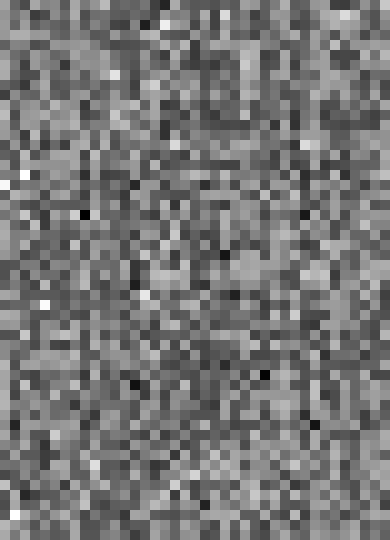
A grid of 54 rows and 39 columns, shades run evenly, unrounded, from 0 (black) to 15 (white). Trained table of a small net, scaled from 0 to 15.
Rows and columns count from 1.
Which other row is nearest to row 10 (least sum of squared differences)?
51
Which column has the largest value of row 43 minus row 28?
14
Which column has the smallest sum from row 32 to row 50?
31
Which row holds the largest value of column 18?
15
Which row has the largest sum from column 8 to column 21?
28
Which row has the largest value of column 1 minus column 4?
19
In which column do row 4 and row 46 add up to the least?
18
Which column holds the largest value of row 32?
30
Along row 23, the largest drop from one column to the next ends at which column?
5
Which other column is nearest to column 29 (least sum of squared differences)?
1
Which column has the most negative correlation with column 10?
16
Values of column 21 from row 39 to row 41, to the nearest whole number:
6 6 4
